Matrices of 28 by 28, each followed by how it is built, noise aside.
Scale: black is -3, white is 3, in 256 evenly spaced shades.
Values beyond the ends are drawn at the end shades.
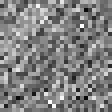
Hankel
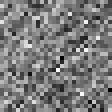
Hankel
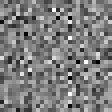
low rank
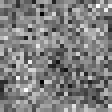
smooth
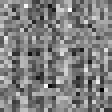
blocks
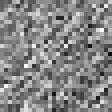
Hankel
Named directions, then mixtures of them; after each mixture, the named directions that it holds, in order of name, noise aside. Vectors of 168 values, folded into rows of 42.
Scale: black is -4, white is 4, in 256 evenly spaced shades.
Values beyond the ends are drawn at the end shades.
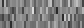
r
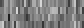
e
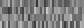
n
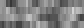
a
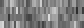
a, e.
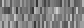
n, r.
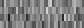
e, n, r.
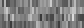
a, e, r.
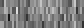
e, r.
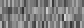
n, r.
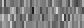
r.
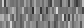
r.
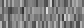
n, r.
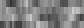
a.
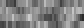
a.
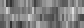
a, r.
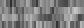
a, n.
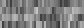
a, n.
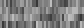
a, n, r.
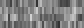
a, e, n.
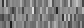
r.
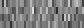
r.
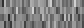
e, r.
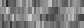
a, r.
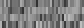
a, n, r.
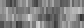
a.
